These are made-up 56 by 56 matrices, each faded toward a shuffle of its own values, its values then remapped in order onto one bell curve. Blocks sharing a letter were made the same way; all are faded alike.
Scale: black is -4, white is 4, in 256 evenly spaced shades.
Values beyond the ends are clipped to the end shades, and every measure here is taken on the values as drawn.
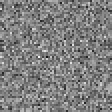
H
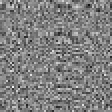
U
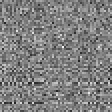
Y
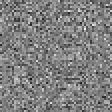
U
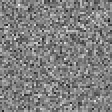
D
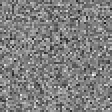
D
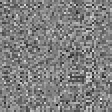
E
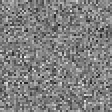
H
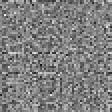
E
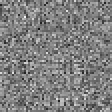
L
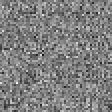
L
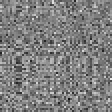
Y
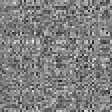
U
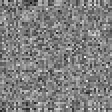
E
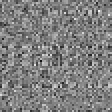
Y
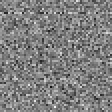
D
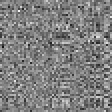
U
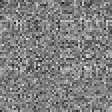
E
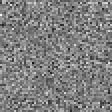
D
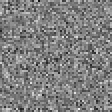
D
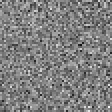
H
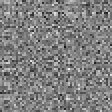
Y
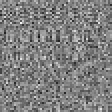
E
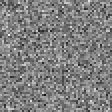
D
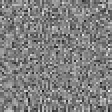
E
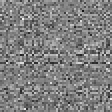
Y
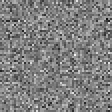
L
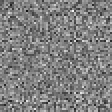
L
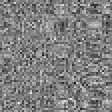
U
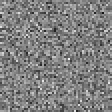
L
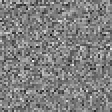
D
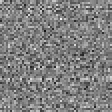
E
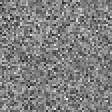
H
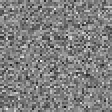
L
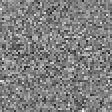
D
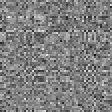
Y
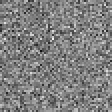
H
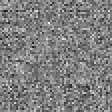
L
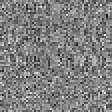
E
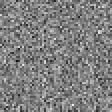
H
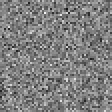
H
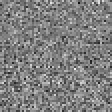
D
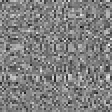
U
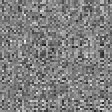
U
